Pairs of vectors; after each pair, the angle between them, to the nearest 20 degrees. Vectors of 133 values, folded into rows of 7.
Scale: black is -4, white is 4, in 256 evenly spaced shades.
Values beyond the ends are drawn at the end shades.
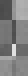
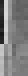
100 degrees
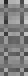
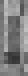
100 degrees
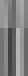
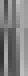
60 degrees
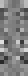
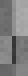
100 degrees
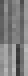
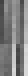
40 degrees
